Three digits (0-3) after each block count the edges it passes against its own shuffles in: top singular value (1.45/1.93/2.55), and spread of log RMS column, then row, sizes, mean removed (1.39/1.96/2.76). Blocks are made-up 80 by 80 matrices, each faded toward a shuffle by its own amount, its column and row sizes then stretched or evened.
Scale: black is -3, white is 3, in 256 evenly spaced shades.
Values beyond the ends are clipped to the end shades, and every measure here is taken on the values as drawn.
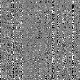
2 3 2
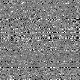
2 0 3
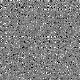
1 1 2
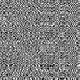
3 0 2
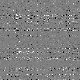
2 1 3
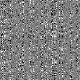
2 3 0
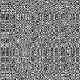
3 0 0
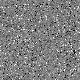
0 1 1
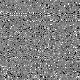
2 0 2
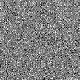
2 0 0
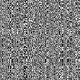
3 3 0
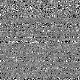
0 1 3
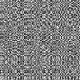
3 2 2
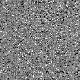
1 1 0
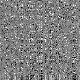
2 2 1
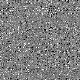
0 1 2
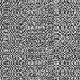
3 2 1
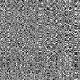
3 2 1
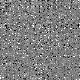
1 1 2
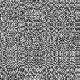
3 0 1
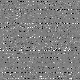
0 0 3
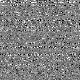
1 0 3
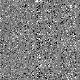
1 2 1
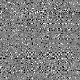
2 1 3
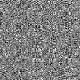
2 1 1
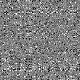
2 0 2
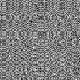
3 0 0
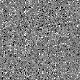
1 2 1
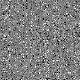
1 2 1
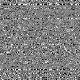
2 0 3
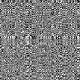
3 2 2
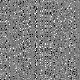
2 3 0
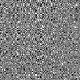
3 2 1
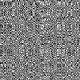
3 1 1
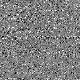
1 0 2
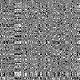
3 2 2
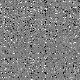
1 2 2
